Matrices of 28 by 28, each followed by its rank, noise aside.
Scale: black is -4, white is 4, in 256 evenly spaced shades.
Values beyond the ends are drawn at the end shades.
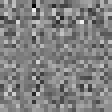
four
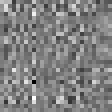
three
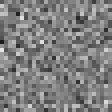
seven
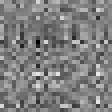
three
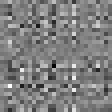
three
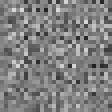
four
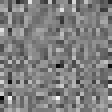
three
